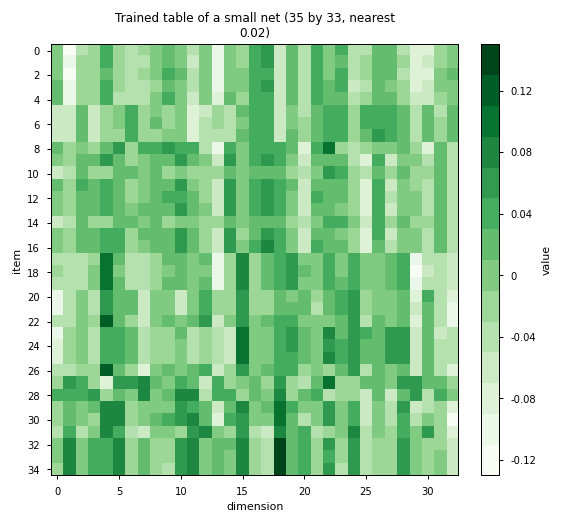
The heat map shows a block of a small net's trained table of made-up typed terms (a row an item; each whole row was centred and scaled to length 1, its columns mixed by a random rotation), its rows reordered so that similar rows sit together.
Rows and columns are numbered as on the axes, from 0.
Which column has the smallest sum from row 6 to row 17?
13
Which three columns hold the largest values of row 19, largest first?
4, 15, 19
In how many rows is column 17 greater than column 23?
15
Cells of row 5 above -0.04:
23
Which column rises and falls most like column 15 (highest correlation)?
24
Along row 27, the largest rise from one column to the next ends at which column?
5
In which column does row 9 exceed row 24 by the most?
14
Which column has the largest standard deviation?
18
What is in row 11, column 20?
-0.06
